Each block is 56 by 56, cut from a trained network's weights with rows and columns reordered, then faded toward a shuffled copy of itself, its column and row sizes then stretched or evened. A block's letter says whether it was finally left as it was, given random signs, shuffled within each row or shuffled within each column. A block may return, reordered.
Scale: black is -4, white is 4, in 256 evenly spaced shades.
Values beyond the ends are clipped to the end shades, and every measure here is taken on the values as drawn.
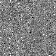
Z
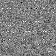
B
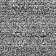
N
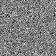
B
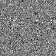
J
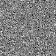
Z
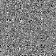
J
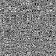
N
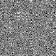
N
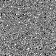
B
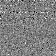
B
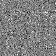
B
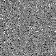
Z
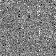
Z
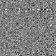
N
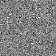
J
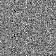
Z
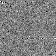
B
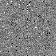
Z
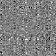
N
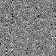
Z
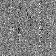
Z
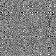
N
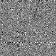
J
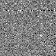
N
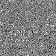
B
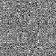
N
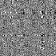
N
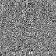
N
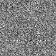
J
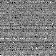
N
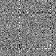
N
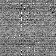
N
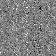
Z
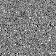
B
